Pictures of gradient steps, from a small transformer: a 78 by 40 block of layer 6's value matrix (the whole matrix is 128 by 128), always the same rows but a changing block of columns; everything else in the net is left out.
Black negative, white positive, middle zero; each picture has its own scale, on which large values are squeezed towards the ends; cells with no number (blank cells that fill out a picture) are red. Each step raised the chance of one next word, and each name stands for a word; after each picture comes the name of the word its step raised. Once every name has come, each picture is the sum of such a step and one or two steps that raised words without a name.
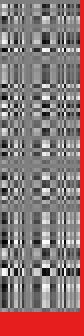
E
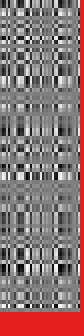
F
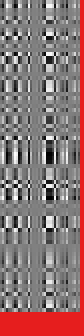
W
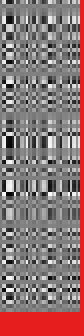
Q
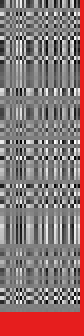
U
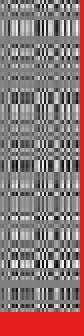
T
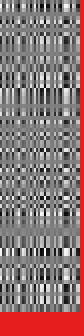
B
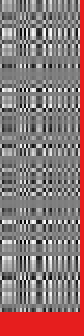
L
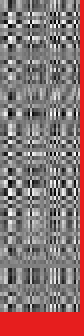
B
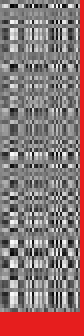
L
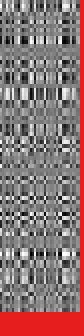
B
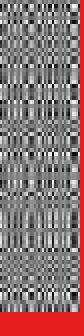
Q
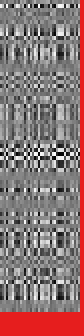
E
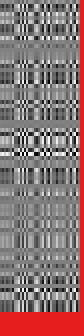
Q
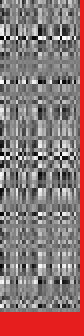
F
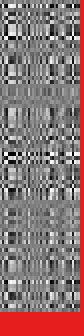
W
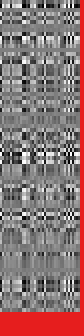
W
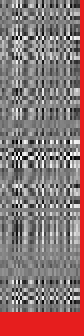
U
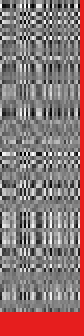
U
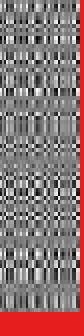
B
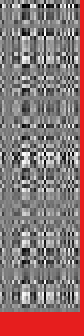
W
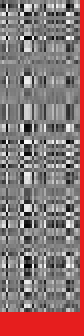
F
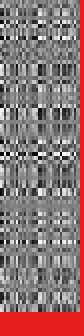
L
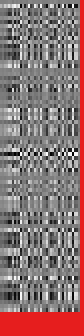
L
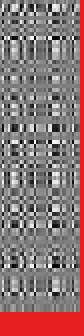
F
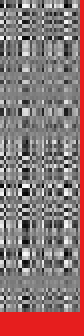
U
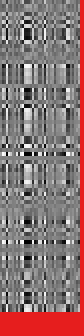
L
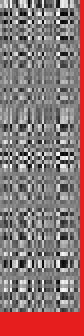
T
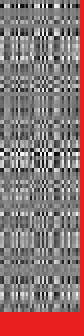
W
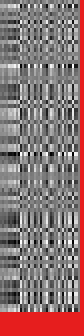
L
